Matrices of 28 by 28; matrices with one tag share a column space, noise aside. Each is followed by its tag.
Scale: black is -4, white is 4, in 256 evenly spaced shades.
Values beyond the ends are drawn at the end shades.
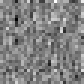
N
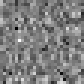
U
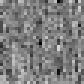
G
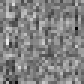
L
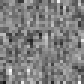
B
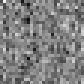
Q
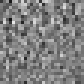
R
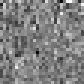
R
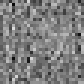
Q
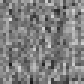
L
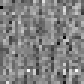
G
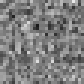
Q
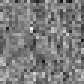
N
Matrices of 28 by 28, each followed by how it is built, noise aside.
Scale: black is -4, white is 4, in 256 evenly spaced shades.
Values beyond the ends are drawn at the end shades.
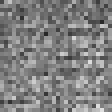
blocks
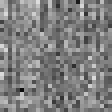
blocks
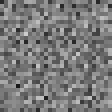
repeating columns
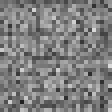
blocks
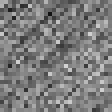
Hankel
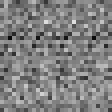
repeating columns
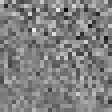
upper triangular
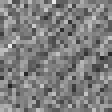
Hankel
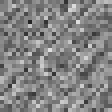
Hankel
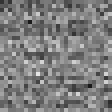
blocks
